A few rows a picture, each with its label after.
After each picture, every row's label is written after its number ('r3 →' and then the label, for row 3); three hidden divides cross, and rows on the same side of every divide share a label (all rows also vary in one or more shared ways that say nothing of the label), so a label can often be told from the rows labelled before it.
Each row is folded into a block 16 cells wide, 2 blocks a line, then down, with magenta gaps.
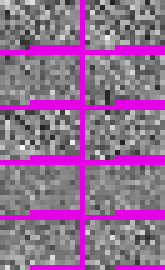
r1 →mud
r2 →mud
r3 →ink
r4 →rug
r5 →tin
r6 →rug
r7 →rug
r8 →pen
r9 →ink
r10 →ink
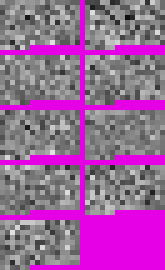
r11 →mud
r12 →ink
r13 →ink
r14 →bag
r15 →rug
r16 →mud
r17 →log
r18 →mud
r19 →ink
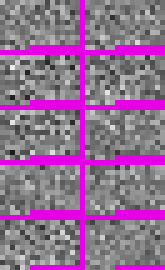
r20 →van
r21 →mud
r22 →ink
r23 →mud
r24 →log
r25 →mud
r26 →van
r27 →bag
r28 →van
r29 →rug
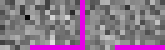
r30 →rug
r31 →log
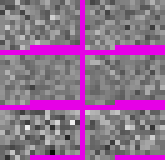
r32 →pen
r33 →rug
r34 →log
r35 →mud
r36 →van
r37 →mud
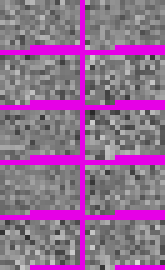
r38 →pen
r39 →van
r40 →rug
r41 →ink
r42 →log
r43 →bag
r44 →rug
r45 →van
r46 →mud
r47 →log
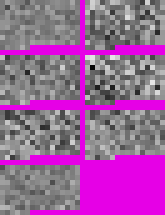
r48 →log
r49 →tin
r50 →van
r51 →log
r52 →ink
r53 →ink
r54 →log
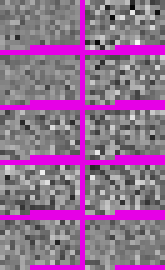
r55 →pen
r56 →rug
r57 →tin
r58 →mud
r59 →rug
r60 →bag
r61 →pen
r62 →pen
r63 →mud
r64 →rug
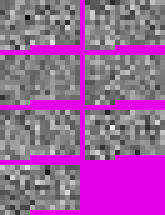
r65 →pen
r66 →ink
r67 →van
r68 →pen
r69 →tin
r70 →rug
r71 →log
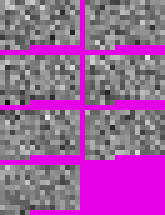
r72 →mud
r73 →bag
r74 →rug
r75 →rug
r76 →tin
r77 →van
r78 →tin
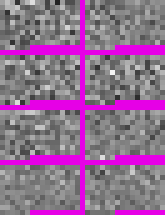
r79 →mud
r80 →mud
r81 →van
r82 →log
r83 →log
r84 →van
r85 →log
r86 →tin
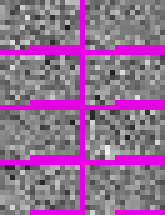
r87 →bag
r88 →rug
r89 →tin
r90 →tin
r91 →ink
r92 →log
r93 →rug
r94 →van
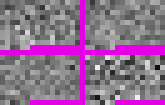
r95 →bag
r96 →rug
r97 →ink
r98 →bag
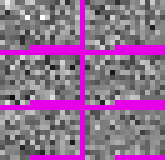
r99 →mud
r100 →bag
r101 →rug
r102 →mud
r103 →ink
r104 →rug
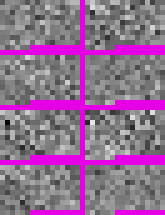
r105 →van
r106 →pen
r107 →pen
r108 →van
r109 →bag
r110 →mud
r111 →bag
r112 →bag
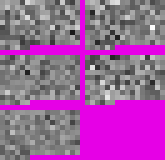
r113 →pen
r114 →log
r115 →ink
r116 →van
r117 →rug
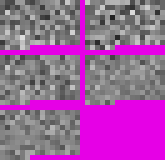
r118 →bag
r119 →bag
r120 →mud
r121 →rug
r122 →rug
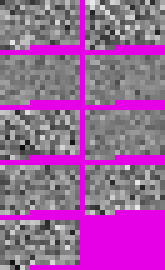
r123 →ink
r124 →van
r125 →mud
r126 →mud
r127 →bag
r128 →van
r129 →van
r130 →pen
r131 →bag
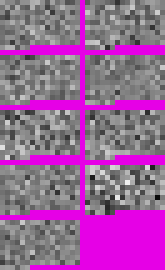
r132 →rug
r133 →ink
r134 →van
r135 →van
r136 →tin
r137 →bag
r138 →pen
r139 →pen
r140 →van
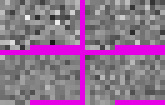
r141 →bag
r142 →pen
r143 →van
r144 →pen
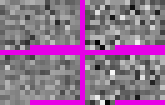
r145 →mud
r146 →rug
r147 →van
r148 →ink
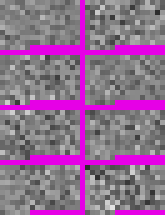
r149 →mud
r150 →ink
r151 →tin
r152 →tin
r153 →log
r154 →ink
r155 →mud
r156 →tin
